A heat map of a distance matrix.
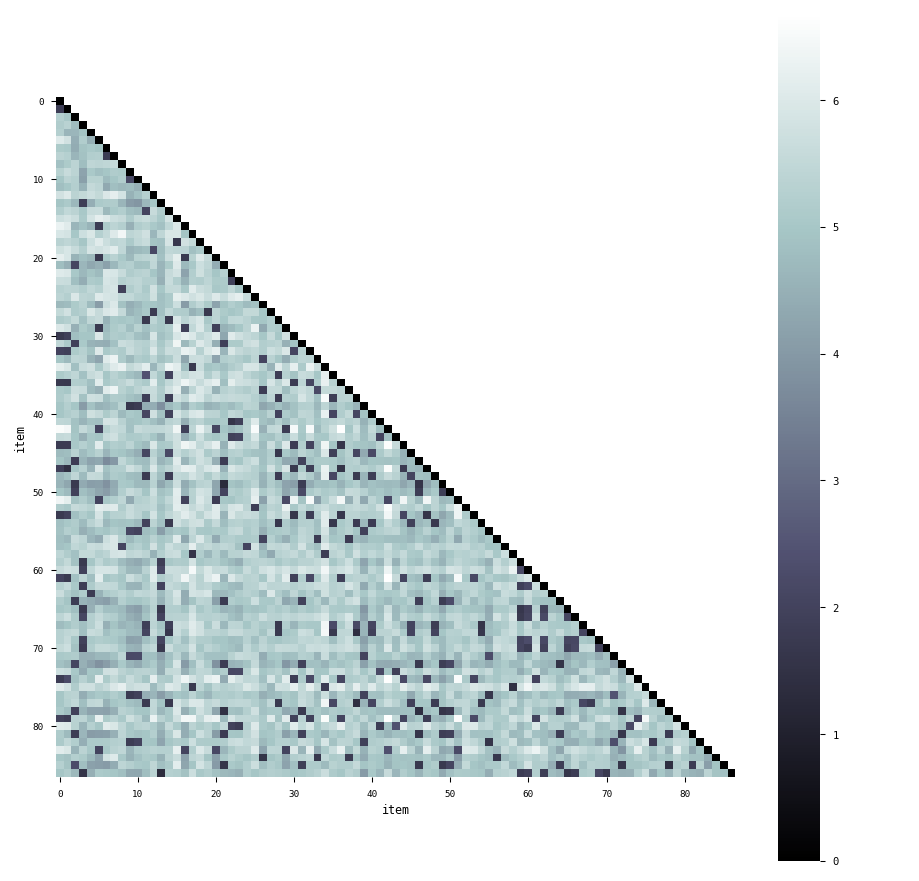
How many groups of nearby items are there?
15
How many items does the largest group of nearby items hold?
12
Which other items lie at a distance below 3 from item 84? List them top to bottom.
26, 33, 37, 56
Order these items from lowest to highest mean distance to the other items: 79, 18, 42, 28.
28, 79, 42, 18
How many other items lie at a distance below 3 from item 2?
10
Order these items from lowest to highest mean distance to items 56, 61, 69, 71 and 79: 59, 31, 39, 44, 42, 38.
44, 39, 59, 38, 31, 42
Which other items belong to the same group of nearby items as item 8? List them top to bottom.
24, 57
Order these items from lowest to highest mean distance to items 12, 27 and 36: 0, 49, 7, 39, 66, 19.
19, 0, 39, 49, 66, 7
